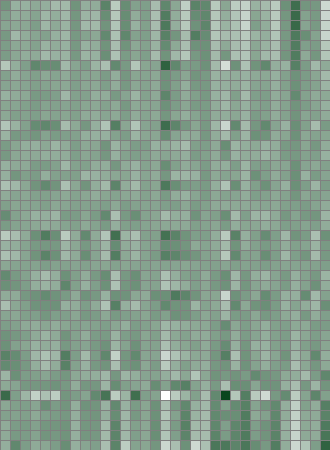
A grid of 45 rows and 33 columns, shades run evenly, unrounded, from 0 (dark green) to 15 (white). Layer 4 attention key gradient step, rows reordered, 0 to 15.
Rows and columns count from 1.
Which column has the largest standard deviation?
17
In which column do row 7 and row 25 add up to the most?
23
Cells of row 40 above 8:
14
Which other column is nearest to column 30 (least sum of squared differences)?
21
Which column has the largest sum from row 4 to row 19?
25
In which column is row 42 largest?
30
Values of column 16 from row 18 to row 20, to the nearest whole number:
8 8 8
